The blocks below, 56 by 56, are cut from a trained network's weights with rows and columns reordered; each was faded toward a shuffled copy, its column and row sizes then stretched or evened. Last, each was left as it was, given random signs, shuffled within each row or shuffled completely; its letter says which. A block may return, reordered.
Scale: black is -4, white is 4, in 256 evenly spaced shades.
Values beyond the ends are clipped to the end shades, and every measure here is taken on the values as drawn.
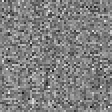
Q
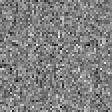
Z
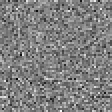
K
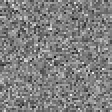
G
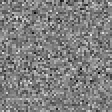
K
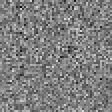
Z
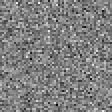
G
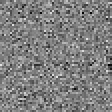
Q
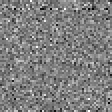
Z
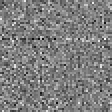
Z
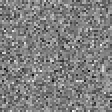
K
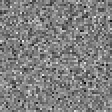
G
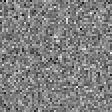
G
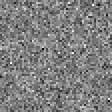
G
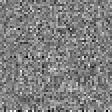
Q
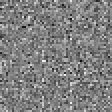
Z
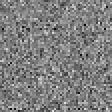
K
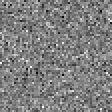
G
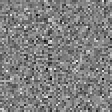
Q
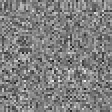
Q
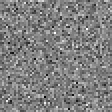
G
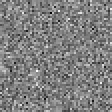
G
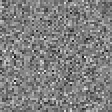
Q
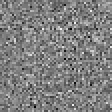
Q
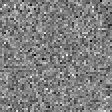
G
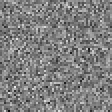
K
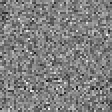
K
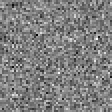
Q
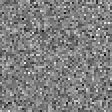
K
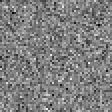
G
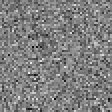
Q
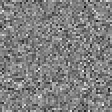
Q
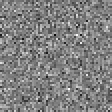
Z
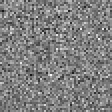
K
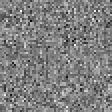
Q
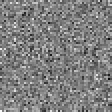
Q
